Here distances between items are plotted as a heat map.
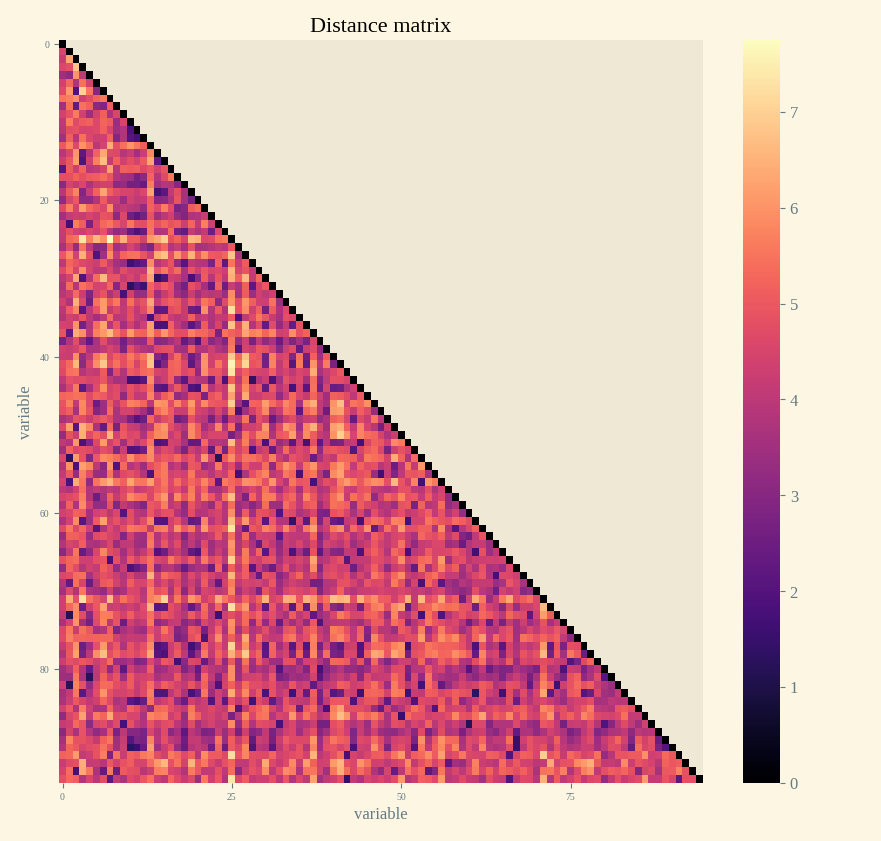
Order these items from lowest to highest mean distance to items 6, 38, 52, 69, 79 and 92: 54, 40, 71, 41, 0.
0, 54, 71, 40, 41
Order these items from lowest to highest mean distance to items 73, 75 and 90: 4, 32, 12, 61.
12, 32, 4, 61
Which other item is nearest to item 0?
16
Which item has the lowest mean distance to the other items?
38
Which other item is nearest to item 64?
68
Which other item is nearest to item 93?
2
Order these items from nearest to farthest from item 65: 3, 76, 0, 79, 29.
3, 0, 79, 76, 29
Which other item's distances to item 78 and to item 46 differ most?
27
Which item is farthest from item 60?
25
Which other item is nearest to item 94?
42
